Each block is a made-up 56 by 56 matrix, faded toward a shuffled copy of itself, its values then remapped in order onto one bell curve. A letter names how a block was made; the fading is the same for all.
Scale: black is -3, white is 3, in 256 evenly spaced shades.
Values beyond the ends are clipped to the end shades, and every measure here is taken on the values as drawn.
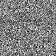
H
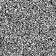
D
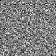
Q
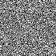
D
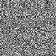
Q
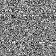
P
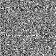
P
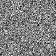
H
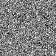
H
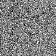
H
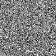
H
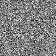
P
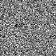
P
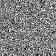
P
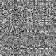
Q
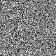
H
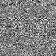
Q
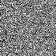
H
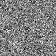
D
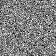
D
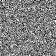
D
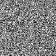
P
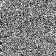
H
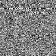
Q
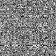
Q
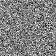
H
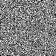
D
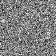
H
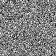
D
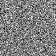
H
